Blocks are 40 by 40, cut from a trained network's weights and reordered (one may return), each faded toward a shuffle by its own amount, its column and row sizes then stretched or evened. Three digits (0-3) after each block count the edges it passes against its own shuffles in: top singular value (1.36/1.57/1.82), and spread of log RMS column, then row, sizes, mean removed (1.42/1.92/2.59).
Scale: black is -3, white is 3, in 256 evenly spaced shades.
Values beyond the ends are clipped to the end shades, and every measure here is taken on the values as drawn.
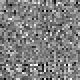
2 0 2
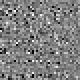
1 1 2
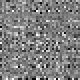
3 1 3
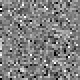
1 2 0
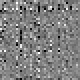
2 3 1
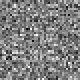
3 0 2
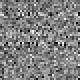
2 0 1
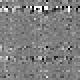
2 1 3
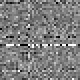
3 0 2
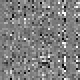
1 3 1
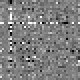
2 2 2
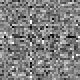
1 0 1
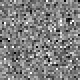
0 0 1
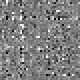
0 2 2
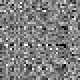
3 1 2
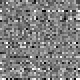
3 0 3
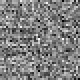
2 1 0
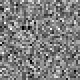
1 0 0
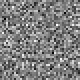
2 0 0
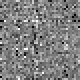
0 2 1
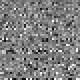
0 0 3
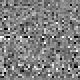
1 1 2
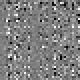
0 3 2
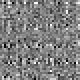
2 1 2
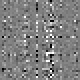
2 3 2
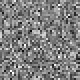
3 0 0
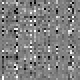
2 3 2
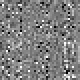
0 3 1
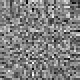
3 1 0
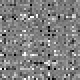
2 2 3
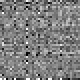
3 1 2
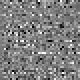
0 1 3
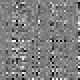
3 3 2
